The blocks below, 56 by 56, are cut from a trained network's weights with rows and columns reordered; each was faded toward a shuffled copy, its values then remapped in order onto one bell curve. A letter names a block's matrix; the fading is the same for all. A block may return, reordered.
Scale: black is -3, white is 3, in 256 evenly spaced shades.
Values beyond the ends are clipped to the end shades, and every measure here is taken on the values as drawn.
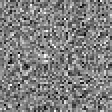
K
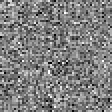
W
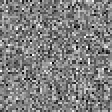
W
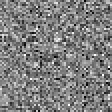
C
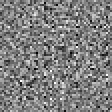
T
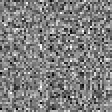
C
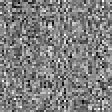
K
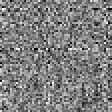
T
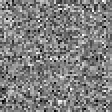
W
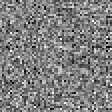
W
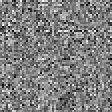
T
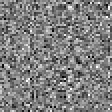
K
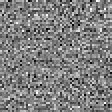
W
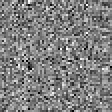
T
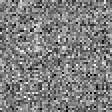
K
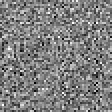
W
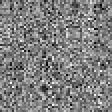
K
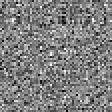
C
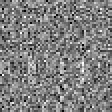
C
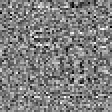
T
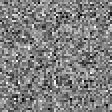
W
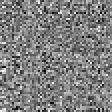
T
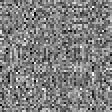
K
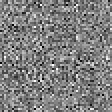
K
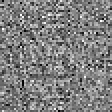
C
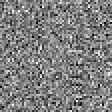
W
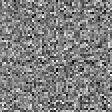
W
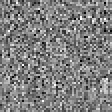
W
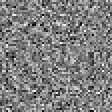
T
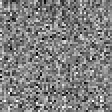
T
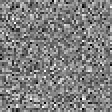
C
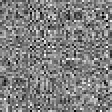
C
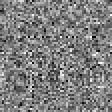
T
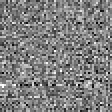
T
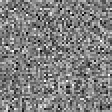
W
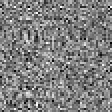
C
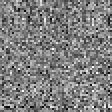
T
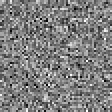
W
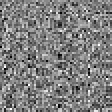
C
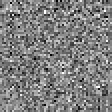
W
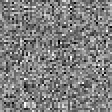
K
